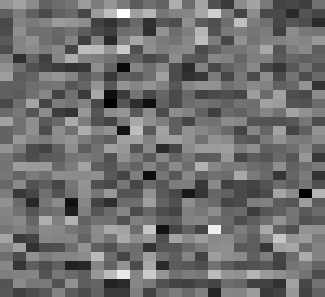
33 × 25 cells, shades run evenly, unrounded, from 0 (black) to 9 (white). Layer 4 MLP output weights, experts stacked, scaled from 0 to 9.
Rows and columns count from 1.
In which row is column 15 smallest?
22
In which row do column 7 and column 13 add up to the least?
30
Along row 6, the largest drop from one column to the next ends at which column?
11
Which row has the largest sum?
31
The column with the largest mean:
17
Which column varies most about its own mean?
10
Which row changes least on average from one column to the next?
16
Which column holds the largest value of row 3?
19
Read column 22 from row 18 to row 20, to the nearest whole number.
4 5 2
